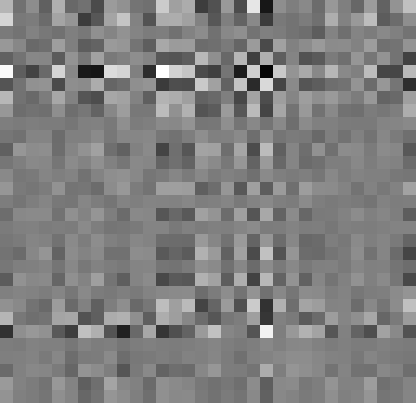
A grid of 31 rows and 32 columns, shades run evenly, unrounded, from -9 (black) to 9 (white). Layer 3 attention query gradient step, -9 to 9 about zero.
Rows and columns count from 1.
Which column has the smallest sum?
7
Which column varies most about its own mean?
21
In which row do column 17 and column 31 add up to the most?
26
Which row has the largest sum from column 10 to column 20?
6
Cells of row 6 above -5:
27
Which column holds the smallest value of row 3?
25
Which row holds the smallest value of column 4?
1
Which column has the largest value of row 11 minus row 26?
10
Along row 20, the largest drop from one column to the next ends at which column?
22
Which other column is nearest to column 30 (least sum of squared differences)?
12
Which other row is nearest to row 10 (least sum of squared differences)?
23
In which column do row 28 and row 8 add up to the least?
19
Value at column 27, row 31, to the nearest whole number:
0
